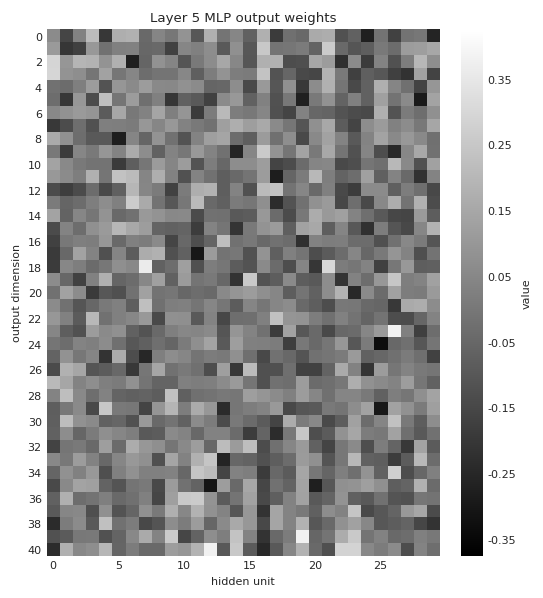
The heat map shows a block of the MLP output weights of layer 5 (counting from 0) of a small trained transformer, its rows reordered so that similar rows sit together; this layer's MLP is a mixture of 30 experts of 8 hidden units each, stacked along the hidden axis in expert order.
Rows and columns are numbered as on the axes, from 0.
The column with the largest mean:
12
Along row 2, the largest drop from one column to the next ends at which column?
6
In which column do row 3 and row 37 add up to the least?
29
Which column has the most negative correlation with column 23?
16
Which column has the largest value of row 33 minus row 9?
23
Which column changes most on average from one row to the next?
26
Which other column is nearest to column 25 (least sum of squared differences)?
18
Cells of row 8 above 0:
17
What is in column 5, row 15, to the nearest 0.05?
0.2
